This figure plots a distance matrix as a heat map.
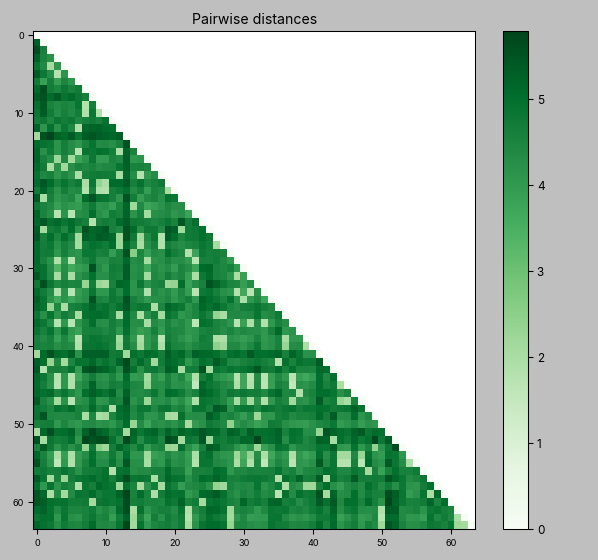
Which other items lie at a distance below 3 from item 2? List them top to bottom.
4, 17, 35, 42, 57, 59
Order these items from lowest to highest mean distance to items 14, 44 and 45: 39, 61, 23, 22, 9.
23, 22, 61, 39, 9
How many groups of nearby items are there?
11
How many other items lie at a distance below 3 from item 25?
4
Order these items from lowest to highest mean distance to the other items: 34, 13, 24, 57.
34, 57, 24, 13
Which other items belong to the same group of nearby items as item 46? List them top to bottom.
38
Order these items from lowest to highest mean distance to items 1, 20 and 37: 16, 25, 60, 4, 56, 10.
16, 10, 25, 4, 56, 60
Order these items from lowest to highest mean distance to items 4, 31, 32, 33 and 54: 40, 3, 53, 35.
3, 53, 35, 40
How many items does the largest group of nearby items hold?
13
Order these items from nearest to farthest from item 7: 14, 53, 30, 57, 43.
53, 30, 14, 57, 43
